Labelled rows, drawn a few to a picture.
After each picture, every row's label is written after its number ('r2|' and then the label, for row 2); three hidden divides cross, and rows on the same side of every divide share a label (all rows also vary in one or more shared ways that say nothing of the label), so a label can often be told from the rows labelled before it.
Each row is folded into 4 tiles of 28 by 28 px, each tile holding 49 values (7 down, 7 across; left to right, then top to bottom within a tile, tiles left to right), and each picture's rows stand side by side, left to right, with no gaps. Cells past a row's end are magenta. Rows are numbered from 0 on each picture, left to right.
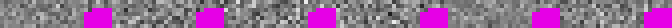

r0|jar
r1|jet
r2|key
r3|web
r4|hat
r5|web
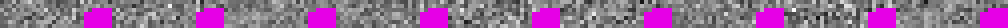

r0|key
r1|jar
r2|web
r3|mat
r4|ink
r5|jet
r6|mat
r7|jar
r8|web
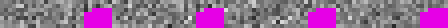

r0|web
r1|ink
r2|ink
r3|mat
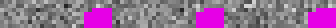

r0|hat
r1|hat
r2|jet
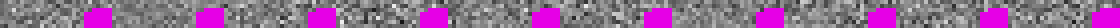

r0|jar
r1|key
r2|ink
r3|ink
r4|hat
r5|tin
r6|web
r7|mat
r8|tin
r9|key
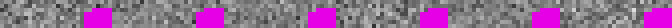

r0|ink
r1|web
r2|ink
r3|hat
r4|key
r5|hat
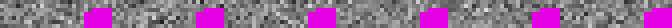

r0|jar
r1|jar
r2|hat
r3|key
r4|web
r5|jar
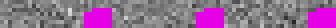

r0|jar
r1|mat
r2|key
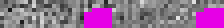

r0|ink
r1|jar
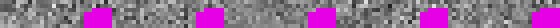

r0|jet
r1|web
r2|mat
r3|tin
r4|web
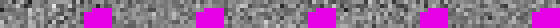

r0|web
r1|tin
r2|web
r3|key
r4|key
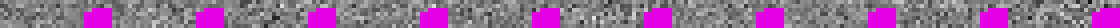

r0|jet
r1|hat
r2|jar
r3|jet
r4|mat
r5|mat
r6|mat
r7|mat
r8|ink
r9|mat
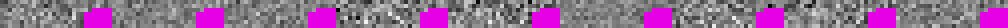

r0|key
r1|tin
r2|mat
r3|jar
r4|jet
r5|web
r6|jar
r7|jar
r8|jar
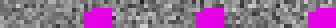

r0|web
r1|ink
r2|jar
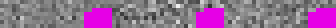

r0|jet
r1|jar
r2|mat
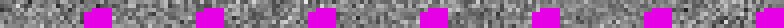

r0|web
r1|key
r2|web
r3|mat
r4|ink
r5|ink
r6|web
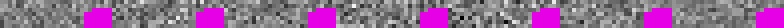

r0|hat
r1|key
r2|mat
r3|jar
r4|jar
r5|ink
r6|tin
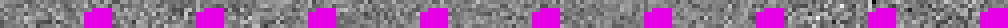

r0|hat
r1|hat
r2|hat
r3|ink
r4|hat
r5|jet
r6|jar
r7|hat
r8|web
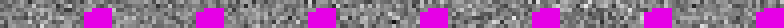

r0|tin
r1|key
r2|mat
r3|mat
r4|ink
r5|mat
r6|hat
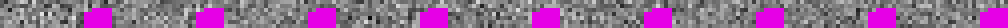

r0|jet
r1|mat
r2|jet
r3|web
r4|hat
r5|tin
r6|key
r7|jet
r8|jet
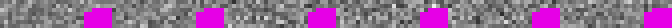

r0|ink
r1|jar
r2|jar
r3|web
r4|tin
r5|key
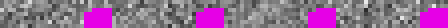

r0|mat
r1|key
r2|hat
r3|tin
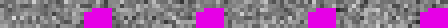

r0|mat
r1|ink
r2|hat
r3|web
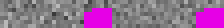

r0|web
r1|hat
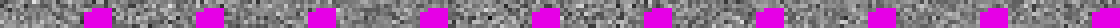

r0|web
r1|hat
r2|key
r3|ink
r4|hat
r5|key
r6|tin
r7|hat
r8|jet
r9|hat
